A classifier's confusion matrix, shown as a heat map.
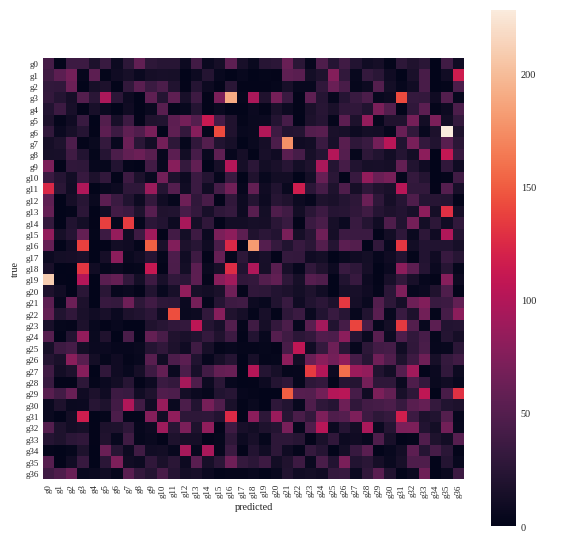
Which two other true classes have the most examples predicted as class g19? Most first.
g6, g16
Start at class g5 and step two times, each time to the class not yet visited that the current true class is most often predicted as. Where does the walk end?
g7
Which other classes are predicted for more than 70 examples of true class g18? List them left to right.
g3, g9, g16, g31
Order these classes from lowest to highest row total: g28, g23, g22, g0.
g28, g0, g22, g23
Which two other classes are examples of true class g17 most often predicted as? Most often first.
g6, g15
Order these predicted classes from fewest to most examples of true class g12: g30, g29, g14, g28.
g30, g29, g14, g28
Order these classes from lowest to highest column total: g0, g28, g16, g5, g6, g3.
g6, g5, g28, g3, g0, g16
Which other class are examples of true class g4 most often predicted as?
g29
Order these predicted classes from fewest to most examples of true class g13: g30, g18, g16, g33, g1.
g1, g30, g16, g18, g33
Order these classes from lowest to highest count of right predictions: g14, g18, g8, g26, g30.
g14, g30, g8, g26, g18
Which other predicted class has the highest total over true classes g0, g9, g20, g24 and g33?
g16
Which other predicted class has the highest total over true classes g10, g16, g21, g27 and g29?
g26
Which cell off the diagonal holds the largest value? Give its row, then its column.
g6, g35
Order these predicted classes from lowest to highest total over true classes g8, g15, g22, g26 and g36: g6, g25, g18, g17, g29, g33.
g18, g17, g6, g29, g25, g33
